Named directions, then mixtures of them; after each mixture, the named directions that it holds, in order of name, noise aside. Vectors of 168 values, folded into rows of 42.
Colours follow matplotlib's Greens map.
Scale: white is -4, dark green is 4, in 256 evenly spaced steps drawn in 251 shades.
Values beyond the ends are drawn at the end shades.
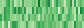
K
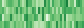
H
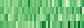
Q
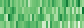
Q.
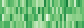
H.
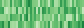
H, K, Q.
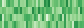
H, K.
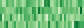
H, K, Q.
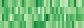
H.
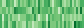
H, K, Q.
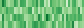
H, K.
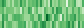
H, K, Q.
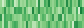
H, K.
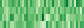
H, K, Q.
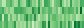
H, K, Q.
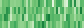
H, K, Q.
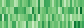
H, K, Q.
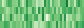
H.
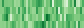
H, K, Q.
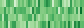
H, K, Q.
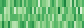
K.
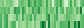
K, Q.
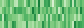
H, K, Q.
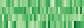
H, K, Q.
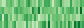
H, K, Q.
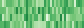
H.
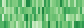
H, Q.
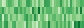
H, K, Q.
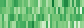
K, Q.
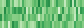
K.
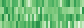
H, Q.
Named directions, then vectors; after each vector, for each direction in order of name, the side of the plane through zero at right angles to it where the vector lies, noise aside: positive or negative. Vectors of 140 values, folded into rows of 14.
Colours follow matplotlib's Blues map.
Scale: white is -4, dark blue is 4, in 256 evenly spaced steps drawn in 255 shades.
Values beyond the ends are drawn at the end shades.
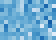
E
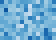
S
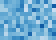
negative, negative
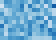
negative, negative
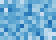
positive, negative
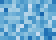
negative, positive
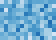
positive, negative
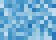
negative, negative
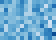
negative, positive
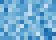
negative, positive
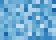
positive, positive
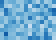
positive, positive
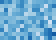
negative, positive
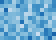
negative, positive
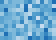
positive, positive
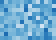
positive, positive
